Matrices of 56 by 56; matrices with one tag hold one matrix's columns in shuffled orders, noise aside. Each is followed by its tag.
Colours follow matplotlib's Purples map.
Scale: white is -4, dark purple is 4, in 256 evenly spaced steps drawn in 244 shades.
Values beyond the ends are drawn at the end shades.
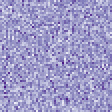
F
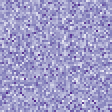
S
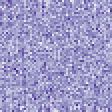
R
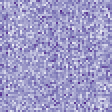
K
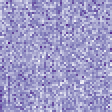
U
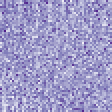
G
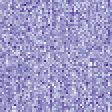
U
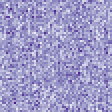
K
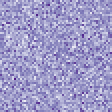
S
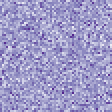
S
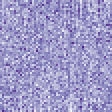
G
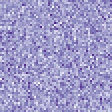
F
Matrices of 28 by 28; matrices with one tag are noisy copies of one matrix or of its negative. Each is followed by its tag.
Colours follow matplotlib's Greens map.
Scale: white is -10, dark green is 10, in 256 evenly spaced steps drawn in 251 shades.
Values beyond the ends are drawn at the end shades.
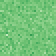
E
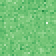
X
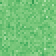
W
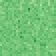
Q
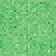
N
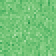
Q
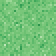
X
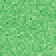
E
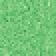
Q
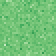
X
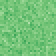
Q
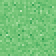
E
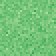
E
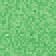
E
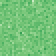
W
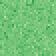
W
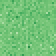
N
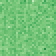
W
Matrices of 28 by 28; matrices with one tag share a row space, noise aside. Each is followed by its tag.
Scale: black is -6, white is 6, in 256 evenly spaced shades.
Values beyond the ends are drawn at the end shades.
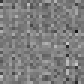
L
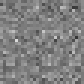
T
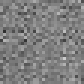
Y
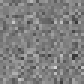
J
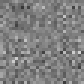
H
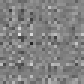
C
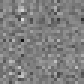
C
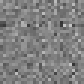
T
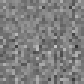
T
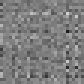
L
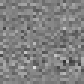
Y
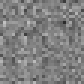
Y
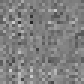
C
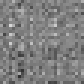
C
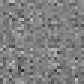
C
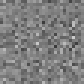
T
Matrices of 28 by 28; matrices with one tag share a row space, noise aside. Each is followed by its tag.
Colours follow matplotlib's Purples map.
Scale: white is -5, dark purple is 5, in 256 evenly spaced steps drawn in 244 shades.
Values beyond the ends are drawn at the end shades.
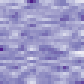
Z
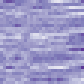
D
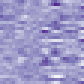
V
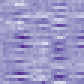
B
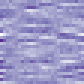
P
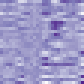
V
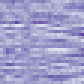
D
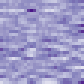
Z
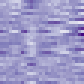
Z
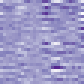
V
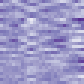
Z
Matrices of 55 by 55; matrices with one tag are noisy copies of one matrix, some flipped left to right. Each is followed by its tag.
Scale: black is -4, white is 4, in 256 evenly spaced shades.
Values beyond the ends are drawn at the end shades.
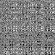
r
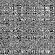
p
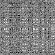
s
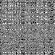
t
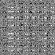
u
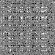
u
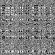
p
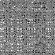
s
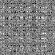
u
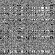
p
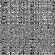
t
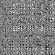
r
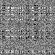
p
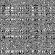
p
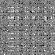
u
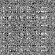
u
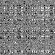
p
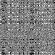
t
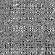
r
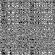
t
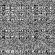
p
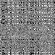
t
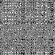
t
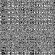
t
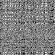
t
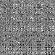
r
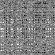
s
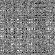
s
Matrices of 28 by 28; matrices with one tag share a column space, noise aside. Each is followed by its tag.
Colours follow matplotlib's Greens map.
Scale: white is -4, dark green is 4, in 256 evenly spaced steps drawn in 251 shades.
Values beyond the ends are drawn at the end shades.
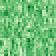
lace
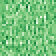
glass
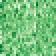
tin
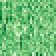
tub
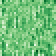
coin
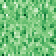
tin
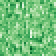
tin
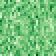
glass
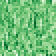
coin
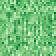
glass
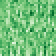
lace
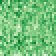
glass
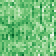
tub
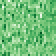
tin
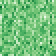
glass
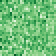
glass
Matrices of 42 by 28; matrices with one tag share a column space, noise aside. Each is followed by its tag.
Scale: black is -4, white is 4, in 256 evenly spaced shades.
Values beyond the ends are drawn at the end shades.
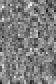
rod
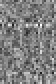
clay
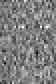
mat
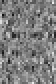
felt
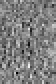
clay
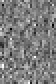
clay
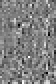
clay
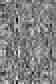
clay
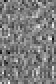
mat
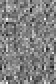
rod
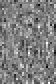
clay
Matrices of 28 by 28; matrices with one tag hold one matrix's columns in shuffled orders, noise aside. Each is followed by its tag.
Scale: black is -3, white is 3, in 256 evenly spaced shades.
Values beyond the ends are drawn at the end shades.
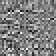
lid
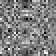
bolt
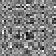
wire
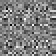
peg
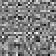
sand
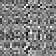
wire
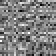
sand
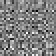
lid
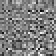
lid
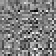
lid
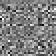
peg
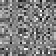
bolt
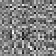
wire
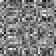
bolt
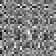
wire
